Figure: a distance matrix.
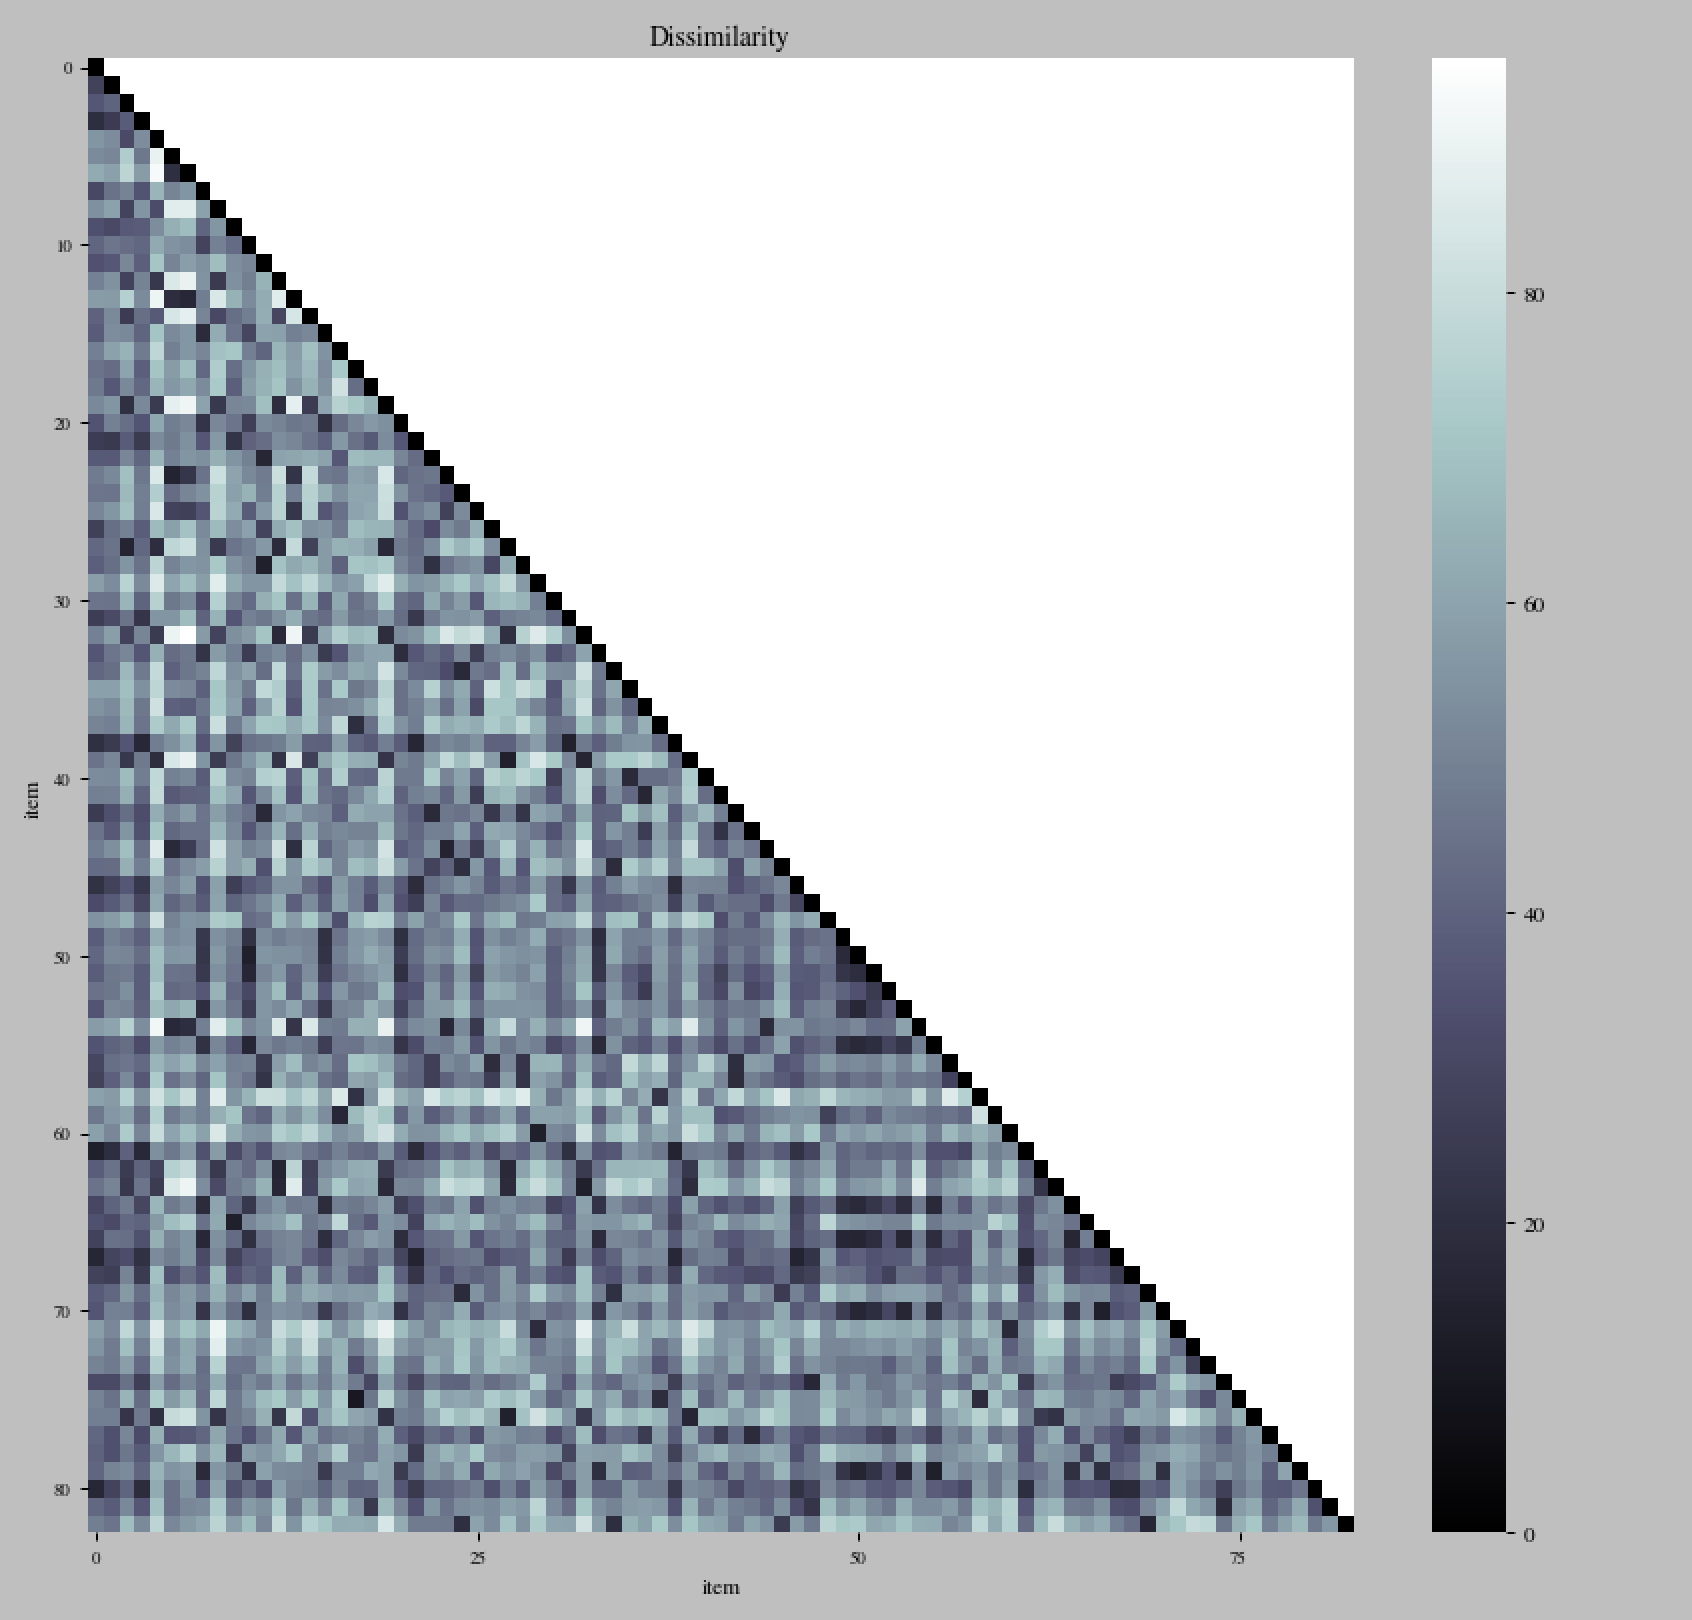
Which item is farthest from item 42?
58
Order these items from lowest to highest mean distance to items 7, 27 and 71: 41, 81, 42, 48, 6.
42, 41, 48, 81, 6
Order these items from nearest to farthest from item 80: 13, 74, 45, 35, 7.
74, 7, 45, 13, 35
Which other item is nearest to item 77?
43
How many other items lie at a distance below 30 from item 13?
6
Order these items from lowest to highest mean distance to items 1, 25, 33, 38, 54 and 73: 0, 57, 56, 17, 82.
0, 57, 17, 56, 82
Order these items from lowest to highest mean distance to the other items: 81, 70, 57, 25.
70, 57, 25, 81
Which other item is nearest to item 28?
11
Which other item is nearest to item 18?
81
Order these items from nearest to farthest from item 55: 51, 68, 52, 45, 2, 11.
51, 52, 68, 2, 11, 45
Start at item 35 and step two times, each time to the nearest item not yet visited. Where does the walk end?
30
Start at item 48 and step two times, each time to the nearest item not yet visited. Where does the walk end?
16
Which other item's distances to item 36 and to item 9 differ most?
65
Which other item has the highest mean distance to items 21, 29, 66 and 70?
4
